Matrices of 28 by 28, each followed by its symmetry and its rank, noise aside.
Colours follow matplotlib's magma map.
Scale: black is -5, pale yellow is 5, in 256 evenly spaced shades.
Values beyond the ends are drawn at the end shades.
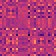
antisymmetric, rank two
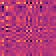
no symmetry, rank two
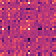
symmetric, rank three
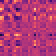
no symmetry, rank two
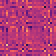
antisymmetric, rank two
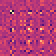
symmetric, rank two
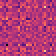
antisymmetric, rank two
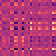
no symmetry, rank one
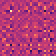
symmetric, rank three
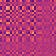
symmetric, rank one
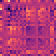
symmetric, rank two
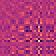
no symmetry, rank two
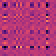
symmetric, rank one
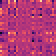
no symmetry, rank two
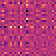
antisymmetric, rank two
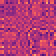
symmetric, rank three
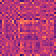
no symmetry, rank three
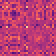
symmetric, rank three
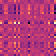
no symmetry, rank one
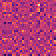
no symmetry, rank three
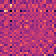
symmetric, rank three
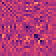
symmetric, rank three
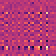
no symmetry, rank one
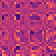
no symmetry, rank three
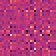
antisymmetric, rank two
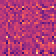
no symmetry, rank three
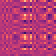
no symmetry, rank one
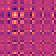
symmetric, rank one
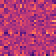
no symmetry, rank three
